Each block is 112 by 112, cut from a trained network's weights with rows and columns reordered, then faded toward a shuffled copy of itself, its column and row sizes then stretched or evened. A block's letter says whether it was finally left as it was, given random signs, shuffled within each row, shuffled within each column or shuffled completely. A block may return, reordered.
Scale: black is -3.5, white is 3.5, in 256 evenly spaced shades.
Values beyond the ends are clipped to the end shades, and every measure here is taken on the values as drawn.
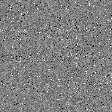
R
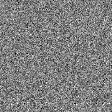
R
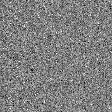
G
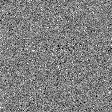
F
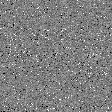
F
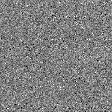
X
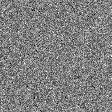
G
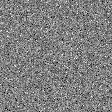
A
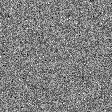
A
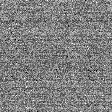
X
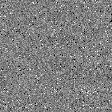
X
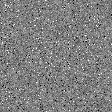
G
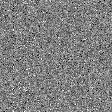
G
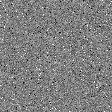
G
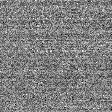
X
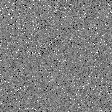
F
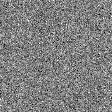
G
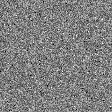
G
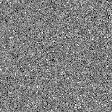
X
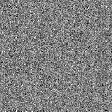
X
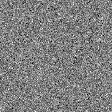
X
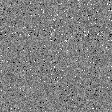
R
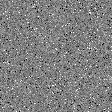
A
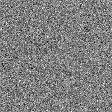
G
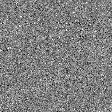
R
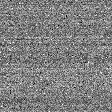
F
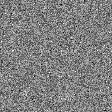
R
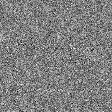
R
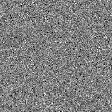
X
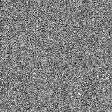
X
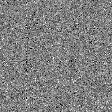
X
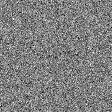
G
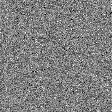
G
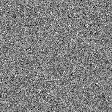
F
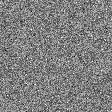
A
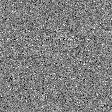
F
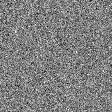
A
